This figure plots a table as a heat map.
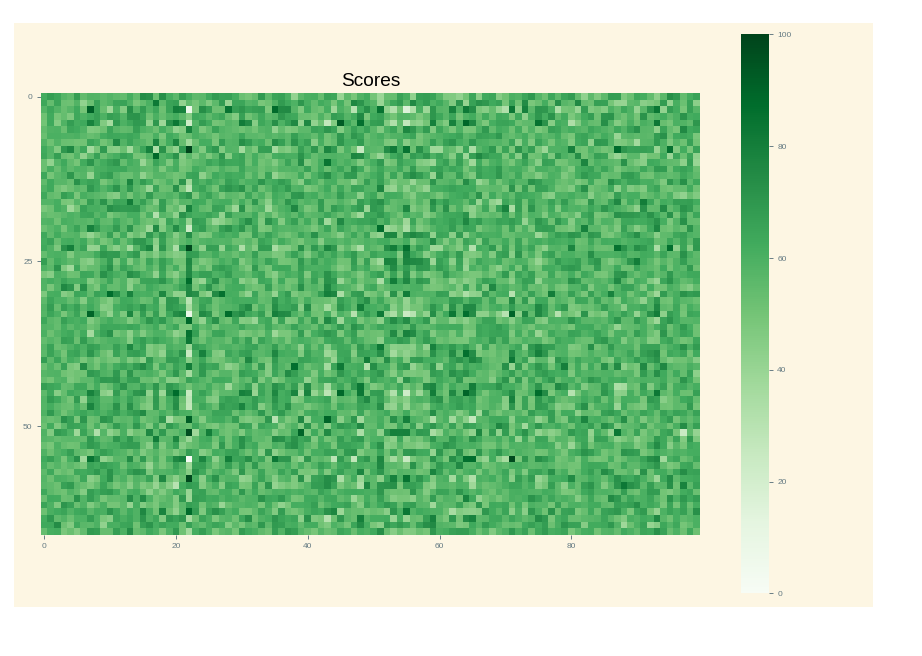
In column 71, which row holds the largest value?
55
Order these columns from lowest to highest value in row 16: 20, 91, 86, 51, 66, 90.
66, 20, 90, 86, 51, 91
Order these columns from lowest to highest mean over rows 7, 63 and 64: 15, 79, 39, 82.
39, 82, 79, 15
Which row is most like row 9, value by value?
1
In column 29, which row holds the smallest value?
17
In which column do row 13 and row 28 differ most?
22
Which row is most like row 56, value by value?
60
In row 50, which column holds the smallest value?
73
